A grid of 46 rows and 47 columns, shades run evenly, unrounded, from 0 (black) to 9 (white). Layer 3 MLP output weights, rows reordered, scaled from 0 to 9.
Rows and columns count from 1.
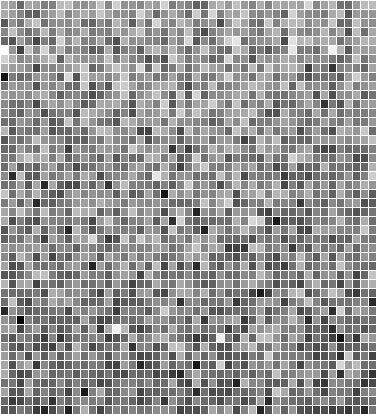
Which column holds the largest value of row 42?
35
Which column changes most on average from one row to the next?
5
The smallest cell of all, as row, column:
36, 3
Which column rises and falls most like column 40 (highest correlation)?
46
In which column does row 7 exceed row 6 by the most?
29
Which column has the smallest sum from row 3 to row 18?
12
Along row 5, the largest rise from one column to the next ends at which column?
37
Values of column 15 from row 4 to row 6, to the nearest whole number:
6 3 3
